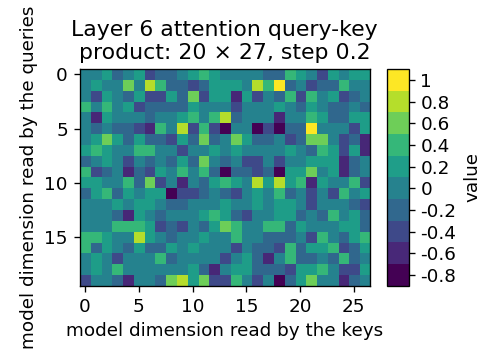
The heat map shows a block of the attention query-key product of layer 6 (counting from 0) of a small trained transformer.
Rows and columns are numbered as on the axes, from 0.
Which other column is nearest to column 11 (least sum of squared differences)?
9
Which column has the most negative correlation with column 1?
21
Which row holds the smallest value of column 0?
19
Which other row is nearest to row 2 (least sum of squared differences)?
16
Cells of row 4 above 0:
9
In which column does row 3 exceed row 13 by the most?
4
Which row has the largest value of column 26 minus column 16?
5
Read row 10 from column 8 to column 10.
0 -0.6 0
